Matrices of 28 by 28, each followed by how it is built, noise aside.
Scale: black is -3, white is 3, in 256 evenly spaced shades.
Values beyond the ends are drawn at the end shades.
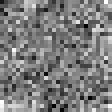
smooth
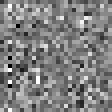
uneven columns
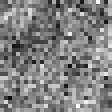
smooth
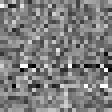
uneven rows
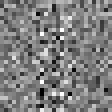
uneven columns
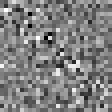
banded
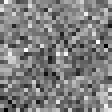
smooth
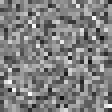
noise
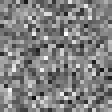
noise
